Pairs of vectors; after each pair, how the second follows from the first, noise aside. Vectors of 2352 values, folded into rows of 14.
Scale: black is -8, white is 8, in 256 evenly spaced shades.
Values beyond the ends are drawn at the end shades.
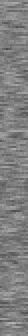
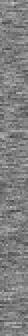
copied.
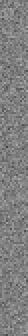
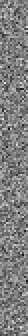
scaled up.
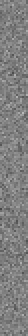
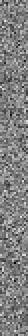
reversed, scaled up.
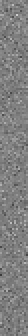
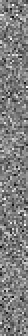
scaled up.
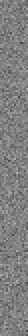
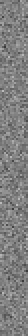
shuffled.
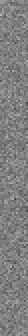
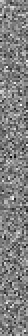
scaled up.
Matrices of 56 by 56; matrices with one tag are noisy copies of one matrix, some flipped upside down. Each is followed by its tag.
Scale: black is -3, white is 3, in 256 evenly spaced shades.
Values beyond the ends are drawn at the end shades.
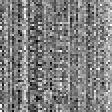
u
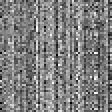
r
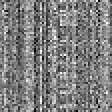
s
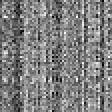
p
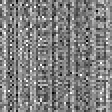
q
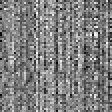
r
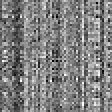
p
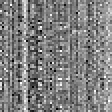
u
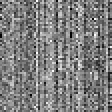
r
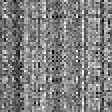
p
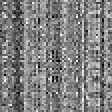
p
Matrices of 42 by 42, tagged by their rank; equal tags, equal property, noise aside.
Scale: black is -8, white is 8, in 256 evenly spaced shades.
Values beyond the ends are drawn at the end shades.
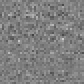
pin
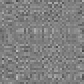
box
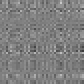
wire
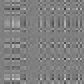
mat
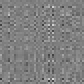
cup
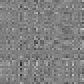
box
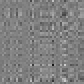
cup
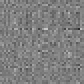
box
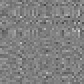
box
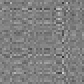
cup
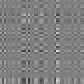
mat
